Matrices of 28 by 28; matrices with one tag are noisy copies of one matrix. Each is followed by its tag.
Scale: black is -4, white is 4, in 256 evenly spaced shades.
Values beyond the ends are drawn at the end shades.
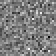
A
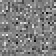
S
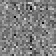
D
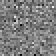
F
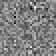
D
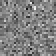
D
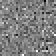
S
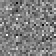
S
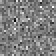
F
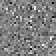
D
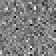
D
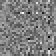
A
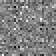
F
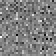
S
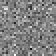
D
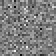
F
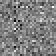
F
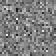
S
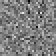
A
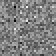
F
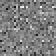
F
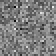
F
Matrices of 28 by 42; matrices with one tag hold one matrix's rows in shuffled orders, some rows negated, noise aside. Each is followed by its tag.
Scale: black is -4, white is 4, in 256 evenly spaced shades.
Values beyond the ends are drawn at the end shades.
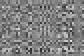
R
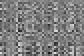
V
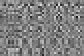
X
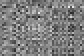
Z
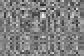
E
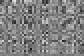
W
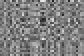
E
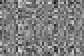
V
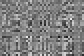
R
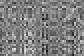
W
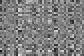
V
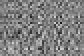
X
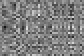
Z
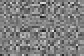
E
